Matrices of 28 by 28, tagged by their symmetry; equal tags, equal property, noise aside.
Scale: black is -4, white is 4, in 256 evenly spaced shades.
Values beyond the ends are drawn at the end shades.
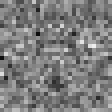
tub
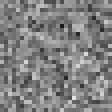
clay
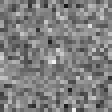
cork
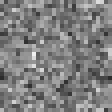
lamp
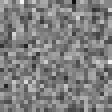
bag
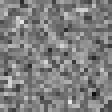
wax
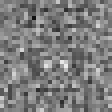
tub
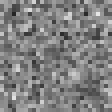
wax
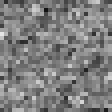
cork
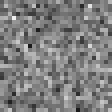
bag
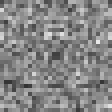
tub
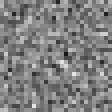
wax
